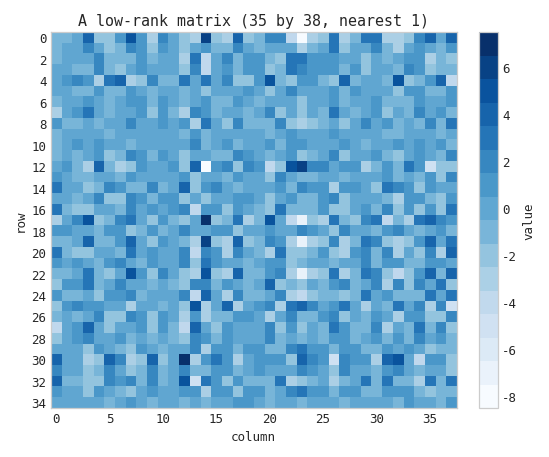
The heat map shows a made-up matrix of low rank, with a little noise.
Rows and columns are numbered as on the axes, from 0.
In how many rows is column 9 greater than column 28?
9
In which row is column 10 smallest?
30
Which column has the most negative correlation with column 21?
13
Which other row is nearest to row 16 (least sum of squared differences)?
20
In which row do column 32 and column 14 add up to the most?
4
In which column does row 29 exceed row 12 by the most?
14
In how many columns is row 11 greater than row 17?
16
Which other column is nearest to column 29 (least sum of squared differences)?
35
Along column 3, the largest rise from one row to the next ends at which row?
17
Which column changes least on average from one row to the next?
11
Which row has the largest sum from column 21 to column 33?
12
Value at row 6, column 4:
0
